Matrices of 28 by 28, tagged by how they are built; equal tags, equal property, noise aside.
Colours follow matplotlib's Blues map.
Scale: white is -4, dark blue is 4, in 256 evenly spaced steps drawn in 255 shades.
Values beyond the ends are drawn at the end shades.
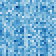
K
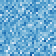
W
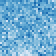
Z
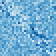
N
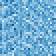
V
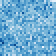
Z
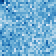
Z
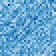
W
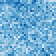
Z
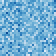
V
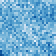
Z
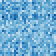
K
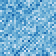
W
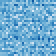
K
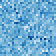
N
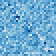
N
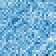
W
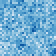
Z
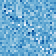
N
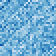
W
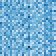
V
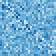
N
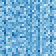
V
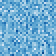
K
